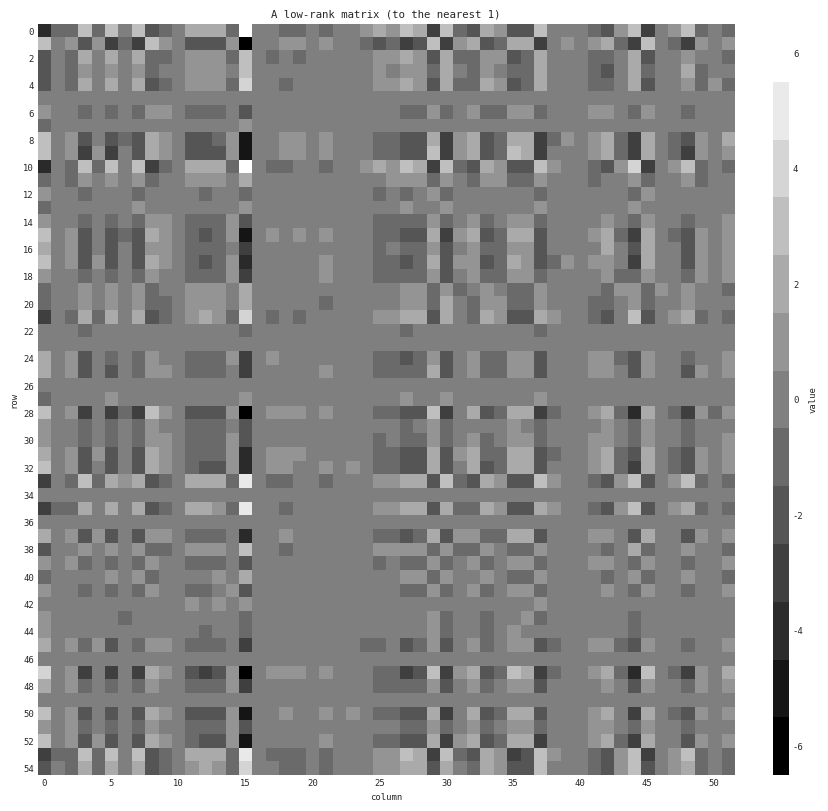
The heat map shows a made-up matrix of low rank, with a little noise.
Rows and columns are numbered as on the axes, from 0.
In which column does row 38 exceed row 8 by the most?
15
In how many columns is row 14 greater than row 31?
14
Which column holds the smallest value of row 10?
0
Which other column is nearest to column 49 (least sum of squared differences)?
2
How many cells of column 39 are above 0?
3
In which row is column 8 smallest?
10
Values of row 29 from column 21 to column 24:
0 0 0 0
